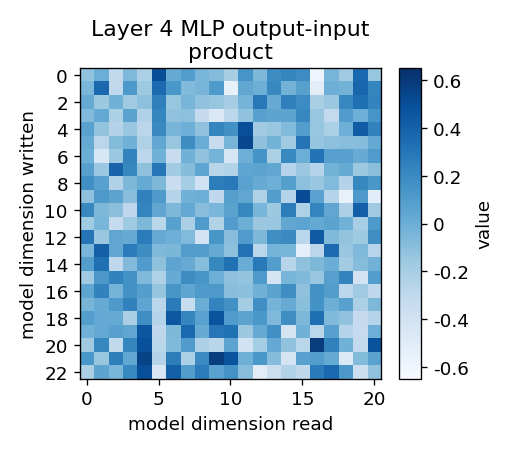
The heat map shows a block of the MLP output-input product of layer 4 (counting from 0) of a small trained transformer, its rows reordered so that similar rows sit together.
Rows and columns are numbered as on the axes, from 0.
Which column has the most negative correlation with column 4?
5
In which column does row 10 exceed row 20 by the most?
19
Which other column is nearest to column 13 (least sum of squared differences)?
0
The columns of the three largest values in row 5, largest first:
11, 15, 7
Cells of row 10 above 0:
10
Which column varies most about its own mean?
16
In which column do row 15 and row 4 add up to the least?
13
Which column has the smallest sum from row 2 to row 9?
6
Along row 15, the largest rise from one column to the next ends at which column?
20
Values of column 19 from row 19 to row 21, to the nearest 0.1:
-0.3 -0.3 -0.1
